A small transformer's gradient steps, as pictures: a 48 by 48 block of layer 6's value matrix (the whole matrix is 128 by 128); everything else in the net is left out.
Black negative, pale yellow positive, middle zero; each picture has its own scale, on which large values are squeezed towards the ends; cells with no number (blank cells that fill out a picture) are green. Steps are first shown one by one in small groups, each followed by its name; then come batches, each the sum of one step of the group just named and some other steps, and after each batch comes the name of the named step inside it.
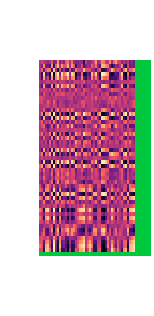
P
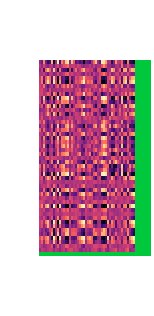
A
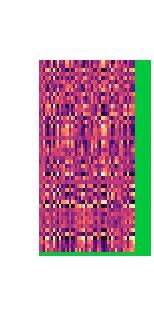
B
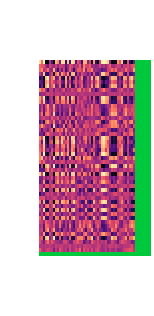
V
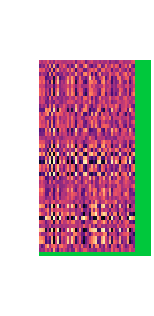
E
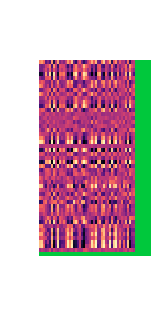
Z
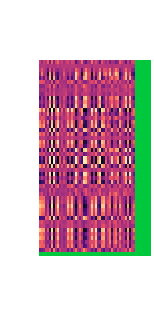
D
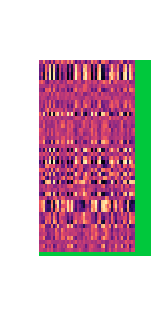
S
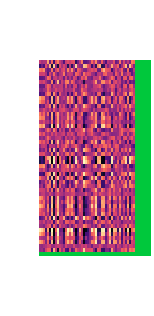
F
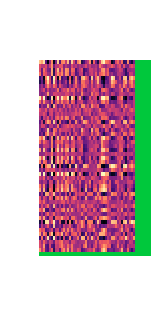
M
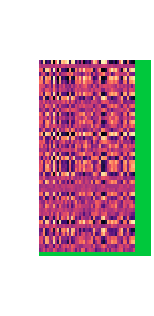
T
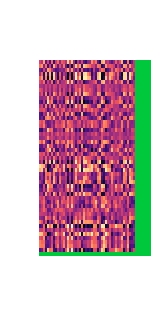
S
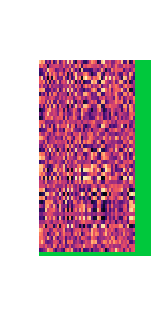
B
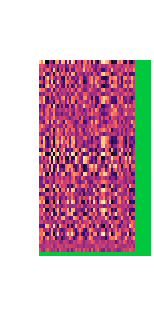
V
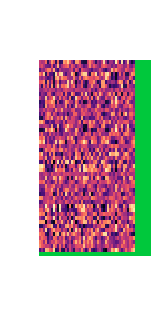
P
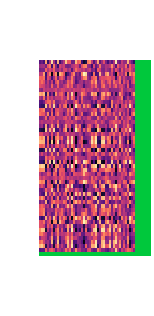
Z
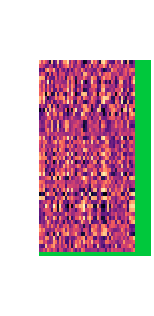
A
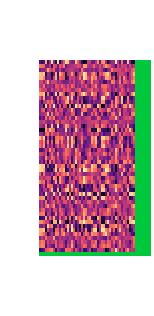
A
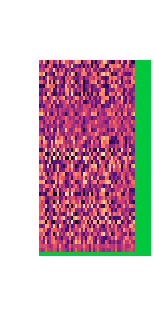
V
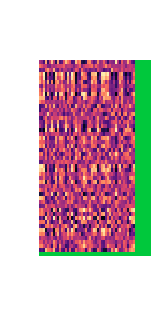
P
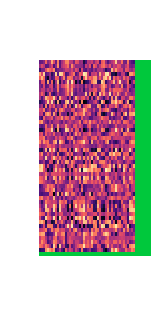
P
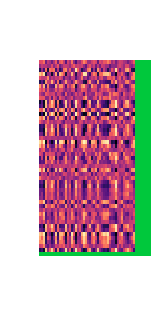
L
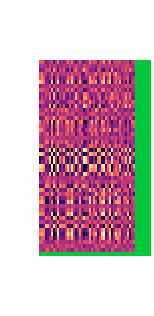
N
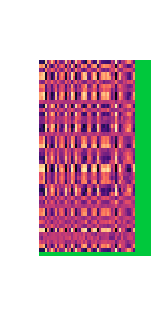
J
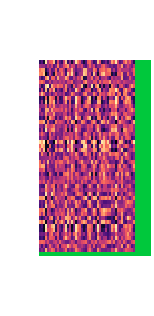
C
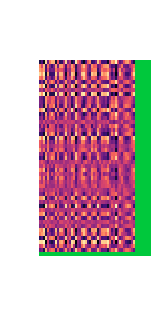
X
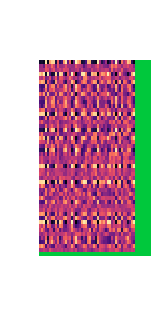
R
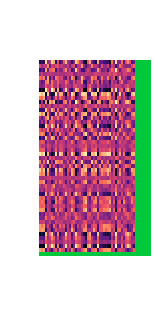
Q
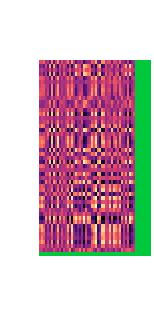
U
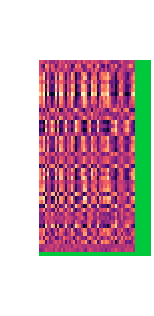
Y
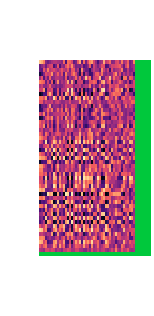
N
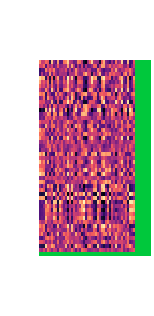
Q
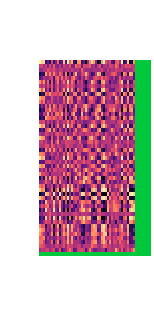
U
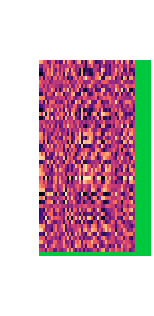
Q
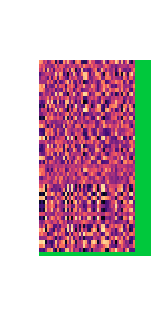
X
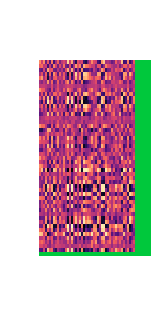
U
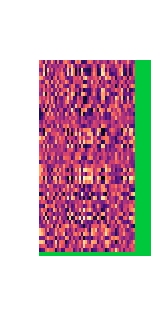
X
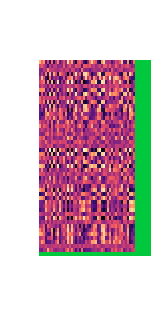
N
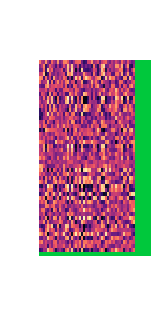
C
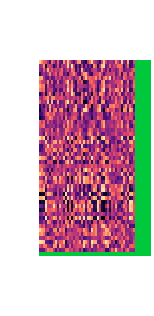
X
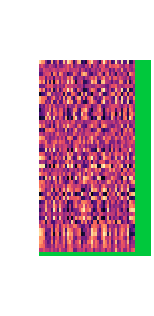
R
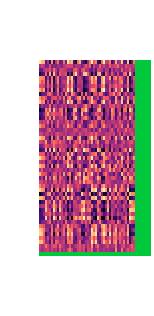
U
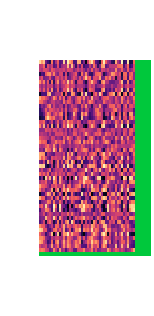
Q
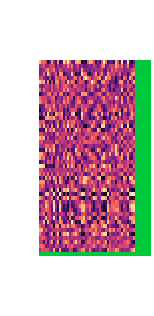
R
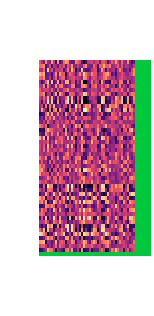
X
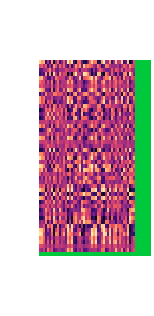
U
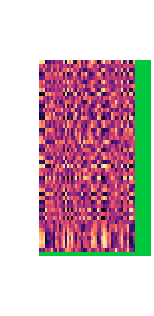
L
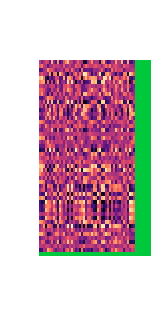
R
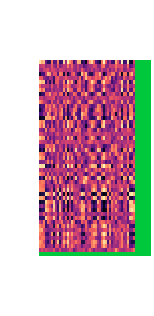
R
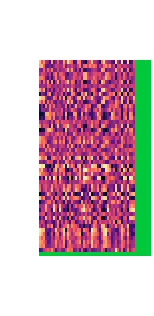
J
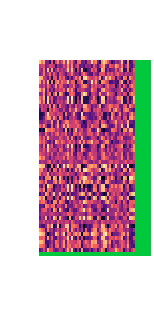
Y
